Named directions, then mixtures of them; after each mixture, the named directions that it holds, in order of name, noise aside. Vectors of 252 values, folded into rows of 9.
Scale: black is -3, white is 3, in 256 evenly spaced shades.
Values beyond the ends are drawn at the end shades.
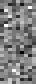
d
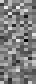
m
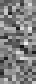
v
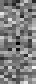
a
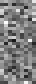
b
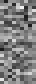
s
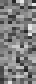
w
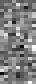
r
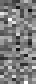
a.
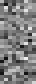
a, m, v.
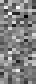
m, s.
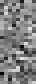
m, r, v.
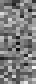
a.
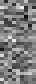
s.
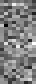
b, d.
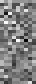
b, m, v.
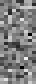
a, v, w.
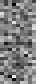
a, s.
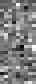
r.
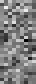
m, r.
